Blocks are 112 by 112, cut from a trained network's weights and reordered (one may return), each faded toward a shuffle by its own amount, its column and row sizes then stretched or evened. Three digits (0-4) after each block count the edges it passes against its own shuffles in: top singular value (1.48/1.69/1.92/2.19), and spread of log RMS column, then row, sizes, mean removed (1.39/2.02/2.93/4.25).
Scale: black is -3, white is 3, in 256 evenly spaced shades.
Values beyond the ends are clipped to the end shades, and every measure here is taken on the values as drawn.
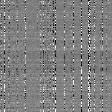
4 4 0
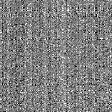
3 1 2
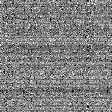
3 1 0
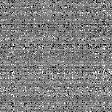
2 2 3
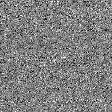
1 0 2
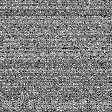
3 0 1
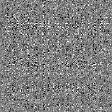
1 3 2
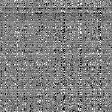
3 3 2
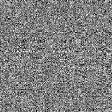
3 1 1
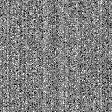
2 0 0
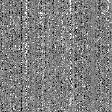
2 3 0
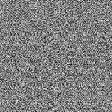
4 0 1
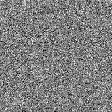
2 0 0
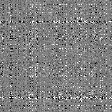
1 3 3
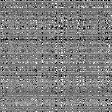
4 3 3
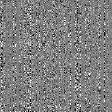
1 4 1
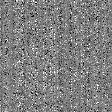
0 3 0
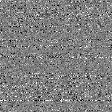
0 1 3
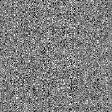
1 3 0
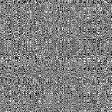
4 3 2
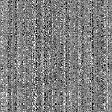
4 3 1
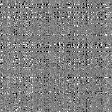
3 3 3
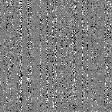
0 4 0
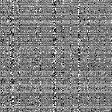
4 3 0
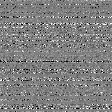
1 0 4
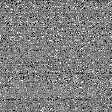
0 1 2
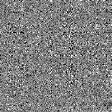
2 2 2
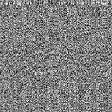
4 1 1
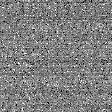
1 1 0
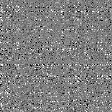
0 2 3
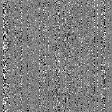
1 4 0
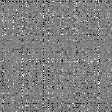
1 3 3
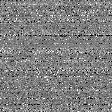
1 0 3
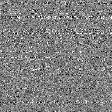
2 0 3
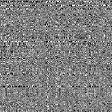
4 2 3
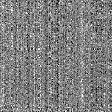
3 2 1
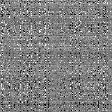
2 3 2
